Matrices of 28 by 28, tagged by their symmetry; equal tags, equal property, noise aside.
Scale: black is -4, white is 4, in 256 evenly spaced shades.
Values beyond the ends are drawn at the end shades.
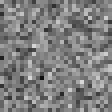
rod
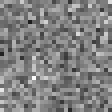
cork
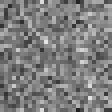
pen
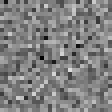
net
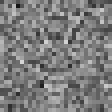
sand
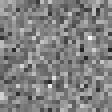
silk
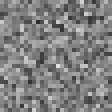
net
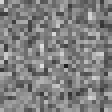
pen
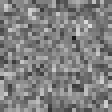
cork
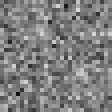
cork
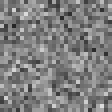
net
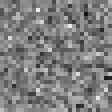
silk
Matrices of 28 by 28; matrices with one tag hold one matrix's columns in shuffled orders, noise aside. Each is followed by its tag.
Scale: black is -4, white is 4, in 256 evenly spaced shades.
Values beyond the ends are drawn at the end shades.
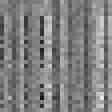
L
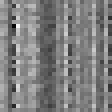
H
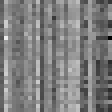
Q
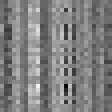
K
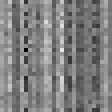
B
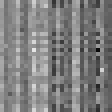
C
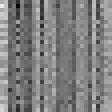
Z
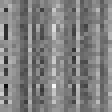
K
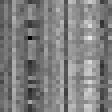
Q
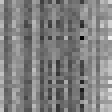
Q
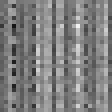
H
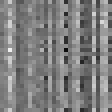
B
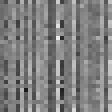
Q
